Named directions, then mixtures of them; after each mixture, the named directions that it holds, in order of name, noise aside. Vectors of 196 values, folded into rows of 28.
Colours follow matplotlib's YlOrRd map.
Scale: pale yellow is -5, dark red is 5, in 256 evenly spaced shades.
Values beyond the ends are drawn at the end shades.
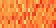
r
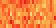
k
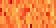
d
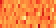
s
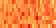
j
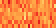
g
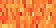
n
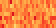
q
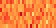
d, n.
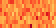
d, j, s.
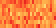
k.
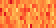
d.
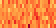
g, j, r.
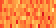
q, s.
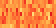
d, n.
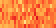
j, n, r.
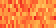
k, q, r.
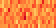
d, g, s.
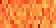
k, s.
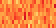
g.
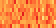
j, n.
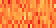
g.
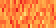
d, k, r.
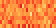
g, k, r.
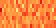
d, r, s.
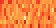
d, g, s.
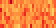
d, q.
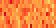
d.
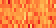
g.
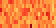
d, j, s.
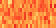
g, q.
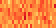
g.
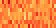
g.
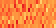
r.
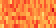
q, s.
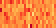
d, n.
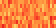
g, j, q.
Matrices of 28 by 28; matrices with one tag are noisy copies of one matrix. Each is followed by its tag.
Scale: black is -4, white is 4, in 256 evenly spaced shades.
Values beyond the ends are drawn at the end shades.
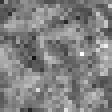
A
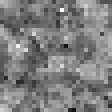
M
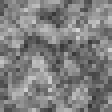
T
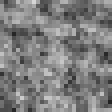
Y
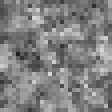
A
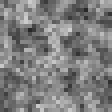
Y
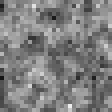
T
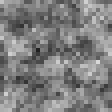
M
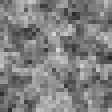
Y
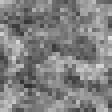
M
